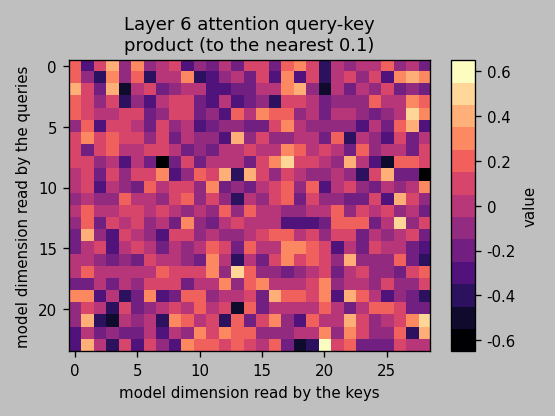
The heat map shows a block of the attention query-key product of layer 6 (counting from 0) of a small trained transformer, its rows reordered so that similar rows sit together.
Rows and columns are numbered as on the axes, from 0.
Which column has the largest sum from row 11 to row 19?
1
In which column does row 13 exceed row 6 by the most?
22
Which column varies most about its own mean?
28
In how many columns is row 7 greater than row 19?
12
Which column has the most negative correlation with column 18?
9
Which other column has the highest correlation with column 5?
3
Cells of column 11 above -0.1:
13
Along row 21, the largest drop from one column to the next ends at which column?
2
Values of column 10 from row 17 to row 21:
0.1 0 0.2 0.2 0
